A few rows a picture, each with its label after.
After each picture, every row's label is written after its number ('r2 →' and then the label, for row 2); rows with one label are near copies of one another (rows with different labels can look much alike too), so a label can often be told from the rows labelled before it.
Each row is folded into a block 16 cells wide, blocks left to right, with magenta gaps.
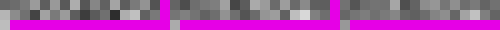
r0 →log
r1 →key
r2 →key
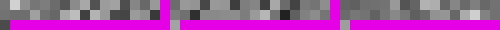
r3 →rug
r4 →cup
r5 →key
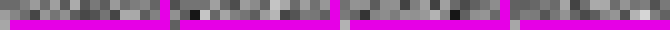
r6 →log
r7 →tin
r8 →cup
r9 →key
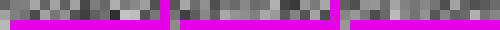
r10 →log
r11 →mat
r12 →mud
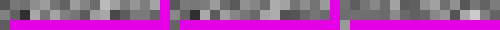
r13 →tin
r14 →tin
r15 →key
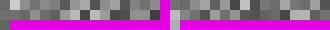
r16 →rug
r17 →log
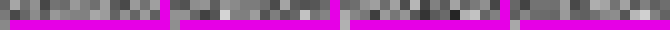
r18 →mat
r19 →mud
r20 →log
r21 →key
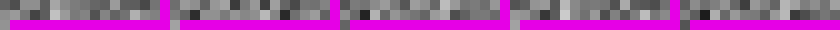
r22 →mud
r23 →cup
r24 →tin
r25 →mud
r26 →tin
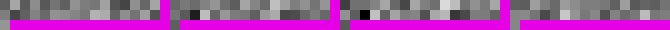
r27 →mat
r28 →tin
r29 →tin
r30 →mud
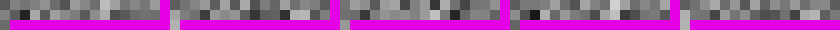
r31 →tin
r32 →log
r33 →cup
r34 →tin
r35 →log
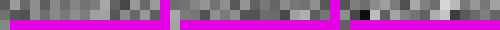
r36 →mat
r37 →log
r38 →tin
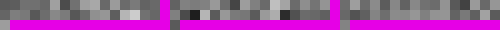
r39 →key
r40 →tin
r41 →mat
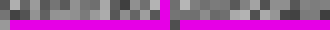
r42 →mat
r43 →rug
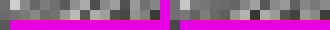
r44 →rug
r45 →rug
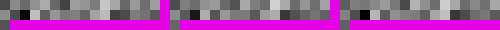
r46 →tin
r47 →tin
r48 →tin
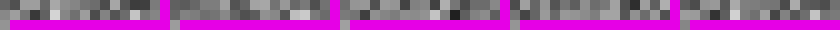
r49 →mud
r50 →key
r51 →cup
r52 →mat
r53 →mud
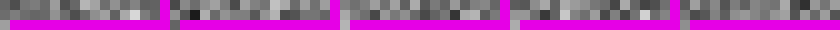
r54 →key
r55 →tin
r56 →log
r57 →mud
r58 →mat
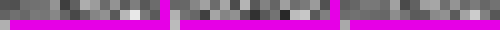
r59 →key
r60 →log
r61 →key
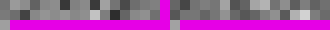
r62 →cup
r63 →key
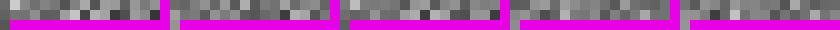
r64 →rug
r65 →log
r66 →rug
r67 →mud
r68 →mud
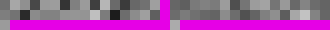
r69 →cup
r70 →key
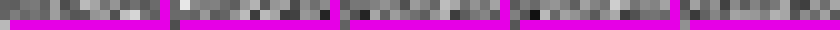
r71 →key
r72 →rug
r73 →tin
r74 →tin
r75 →mat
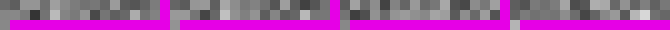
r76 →mud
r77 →mud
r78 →mat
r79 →key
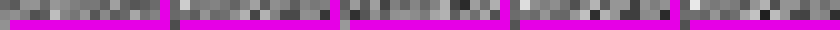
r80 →mud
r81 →rug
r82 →mat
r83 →rug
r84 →rug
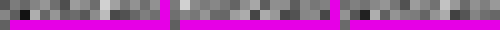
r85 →tin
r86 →rug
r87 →tin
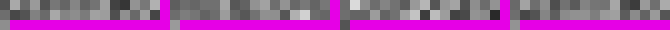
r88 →mat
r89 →key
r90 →rug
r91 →mat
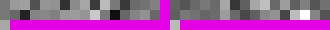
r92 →cup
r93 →key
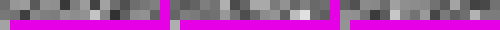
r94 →cup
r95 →key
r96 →mud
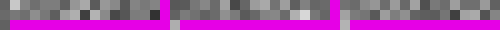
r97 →rug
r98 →key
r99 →log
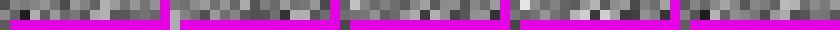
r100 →tin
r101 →log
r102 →rug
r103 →rug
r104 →tin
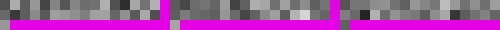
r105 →mat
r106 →key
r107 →tin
